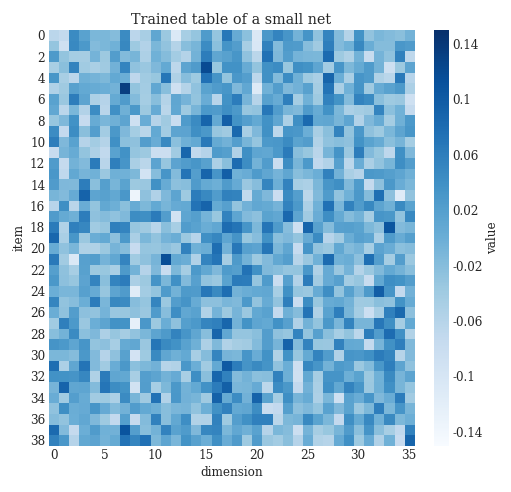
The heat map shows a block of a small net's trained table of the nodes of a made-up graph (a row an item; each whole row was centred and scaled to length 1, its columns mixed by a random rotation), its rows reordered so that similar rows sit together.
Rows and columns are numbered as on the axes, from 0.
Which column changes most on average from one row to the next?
31
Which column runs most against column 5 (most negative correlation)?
21
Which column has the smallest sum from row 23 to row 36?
8
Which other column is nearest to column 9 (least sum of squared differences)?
1
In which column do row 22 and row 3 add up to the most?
15
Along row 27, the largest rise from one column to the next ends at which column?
9
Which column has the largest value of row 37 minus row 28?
7
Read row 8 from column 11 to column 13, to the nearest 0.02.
-0.04 -0.08 0.02
